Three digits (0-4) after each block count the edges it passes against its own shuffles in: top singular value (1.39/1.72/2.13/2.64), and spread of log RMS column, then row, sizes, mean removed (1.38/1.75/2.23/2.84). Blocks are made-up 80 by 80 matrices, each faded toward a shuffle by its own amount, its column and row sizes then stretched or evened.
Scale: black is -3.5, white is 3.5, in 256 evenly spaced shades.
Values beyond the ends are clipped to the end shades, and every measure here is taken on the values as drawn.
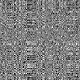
4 3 3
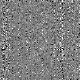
1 4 1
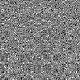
3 1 0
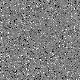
0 1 0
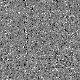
0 2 1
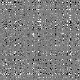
2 4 4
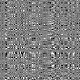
4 4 4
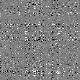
2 3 4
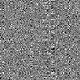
3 3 1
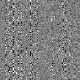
3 4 0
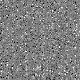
1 3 0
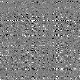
3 3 4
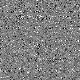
0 1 3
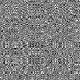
4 1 2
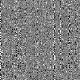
3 4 0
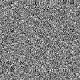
2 1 0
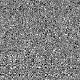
2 0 2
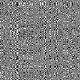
4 4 2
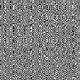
4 4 1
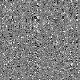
2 2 0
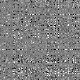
2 4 4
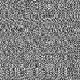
3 0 3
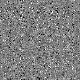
0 3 1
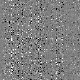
0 4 2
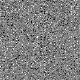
1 3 0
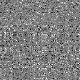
3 0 2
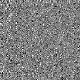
2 3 0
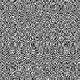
4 1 2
